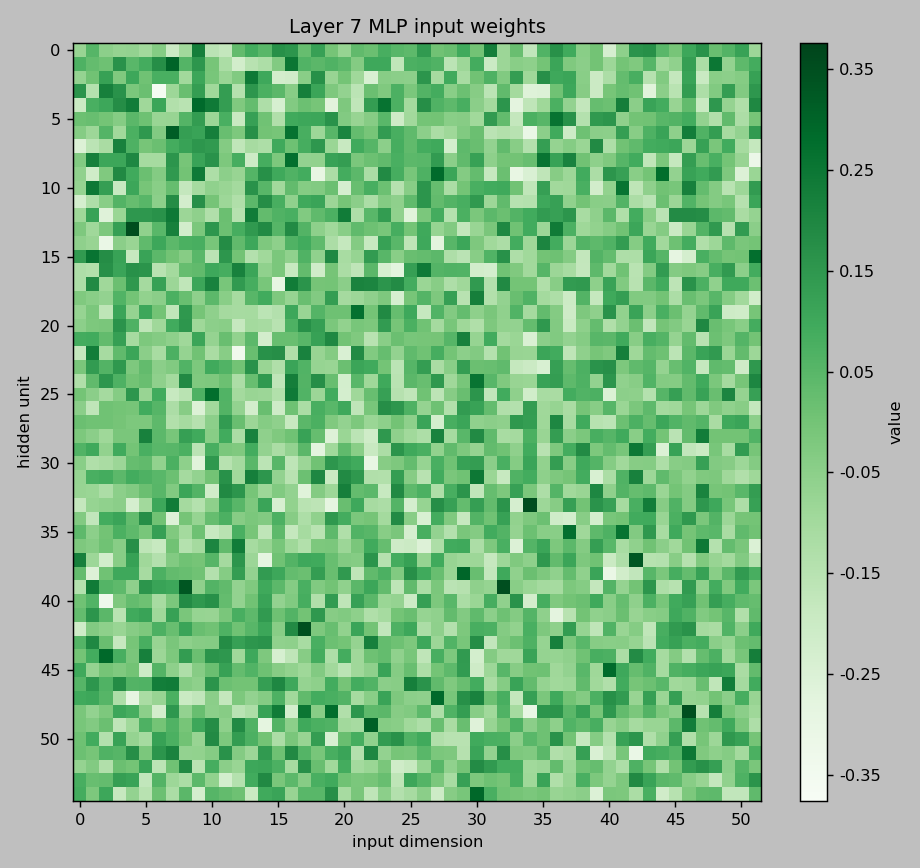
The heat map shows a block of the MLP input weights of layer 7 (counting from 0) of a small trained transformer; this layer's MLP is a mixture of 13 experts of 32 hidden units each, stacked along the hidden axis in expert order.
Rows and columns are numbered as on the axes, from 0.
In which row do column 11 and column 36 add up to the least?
53
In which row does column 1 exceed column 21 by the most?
15
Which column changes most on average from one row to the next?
1
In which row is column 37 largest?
35
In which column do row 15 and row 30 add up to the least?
45
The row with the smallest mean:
54
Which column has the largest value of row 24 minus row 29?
18
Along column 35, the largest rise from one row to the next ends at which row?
24
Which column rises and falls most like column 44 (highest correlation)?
9
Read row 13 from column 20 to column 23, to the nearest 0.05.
-0.05 0.05 0 0
